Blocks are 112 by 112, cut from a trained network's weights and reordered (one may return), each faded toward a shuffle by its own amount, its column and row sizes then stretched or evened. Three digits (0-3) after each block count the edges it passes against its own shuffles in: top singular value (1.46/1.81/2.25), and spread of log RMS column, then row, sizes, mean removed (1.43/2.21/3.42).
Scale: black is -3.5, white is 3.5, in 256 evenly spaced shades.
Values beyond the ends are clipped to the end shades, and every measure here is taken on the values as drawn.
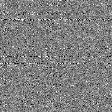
1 1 2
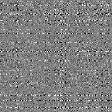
2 2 3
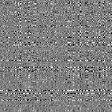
3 2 3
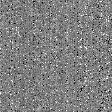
0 2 0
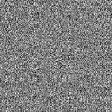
2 2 0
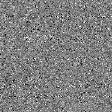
0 1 2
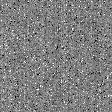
0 0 0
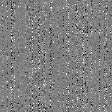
0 3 0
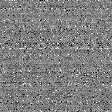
1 0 2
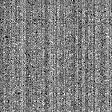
3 0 1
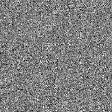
1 1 1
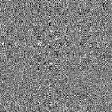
2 2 2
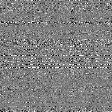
1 1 3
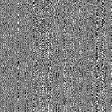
2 3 0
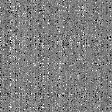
1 2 1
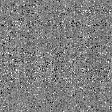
0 0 2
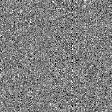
1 2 0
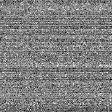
3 1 1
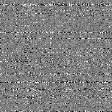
0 1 3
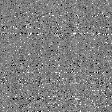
0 1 2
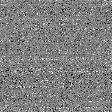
0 0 2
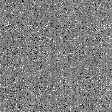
0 1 1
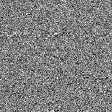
1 0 1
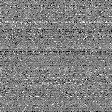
2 0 2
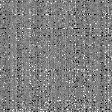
2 2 2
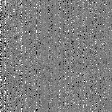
0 3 0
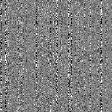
2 3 0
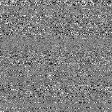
0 0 3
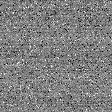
1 0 0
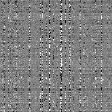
3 3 0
